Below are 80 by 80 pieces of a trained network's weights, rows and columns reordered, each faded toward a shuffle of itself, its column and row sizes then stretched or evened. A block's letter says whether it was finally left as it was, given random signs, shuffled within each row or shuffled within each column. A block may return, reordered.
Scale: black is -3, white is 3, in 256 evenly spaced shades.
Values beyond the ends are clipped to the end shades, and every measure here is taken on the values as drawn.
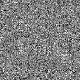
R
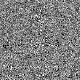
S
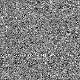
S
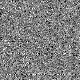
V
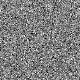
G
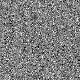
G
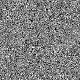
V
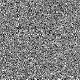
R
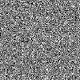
R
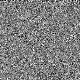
V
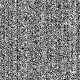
G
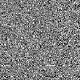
R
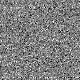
V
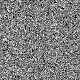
G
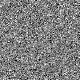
V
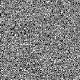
R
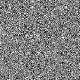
R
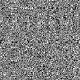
R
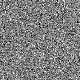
G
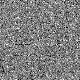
V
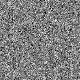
G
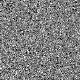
G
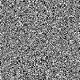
R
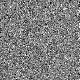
G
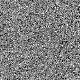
G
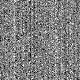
G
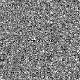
R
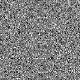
R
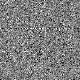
S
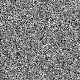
V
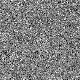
V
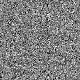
G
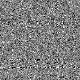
S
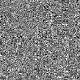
R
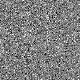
G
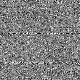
V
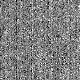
R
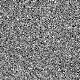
V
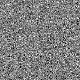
R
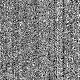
G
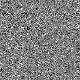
R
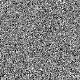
S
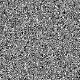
S
